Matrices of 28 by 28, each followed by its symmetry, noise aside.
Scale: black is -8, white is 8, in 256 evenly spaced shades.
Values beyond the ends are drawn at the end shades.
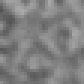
antisymmetric.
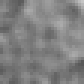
symmetric across the other diagonal.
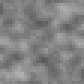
same after a half turn.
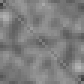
same after a half turn.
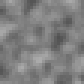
antisymmetric.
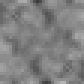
same after a half turn.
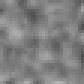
antisymmetric.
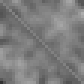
symmetric across the other diagonal.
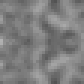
mirrored top to bottom.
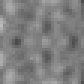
mirrored top to bottom.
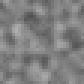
antisymmetric.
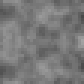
mirrored top to bottom.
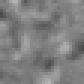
antisymmetric.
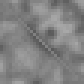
symmetric across the other diagonal.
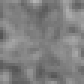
antisymmetric.
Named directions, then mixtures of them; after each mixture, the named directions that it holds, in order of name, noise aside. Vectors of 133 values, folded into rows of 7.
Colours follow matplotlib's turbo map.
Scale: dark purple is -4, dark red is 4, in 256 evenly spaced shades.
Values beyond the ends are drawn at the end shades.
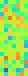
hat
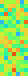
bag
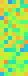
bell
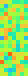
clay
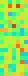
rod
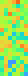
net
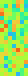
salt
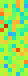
salt.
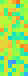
net.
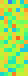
bell.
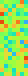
bag, salt.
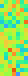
bag.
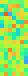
bag, clay, rod.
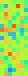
clay, rod, salt.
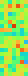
rod.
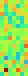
hat.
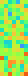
net.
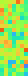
net, salt.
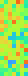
hat, net, salt.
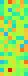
bell, clay.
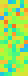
bell.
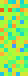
bag, bell, salt.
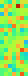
hat, rod.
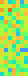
bag, bell.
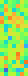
hat.
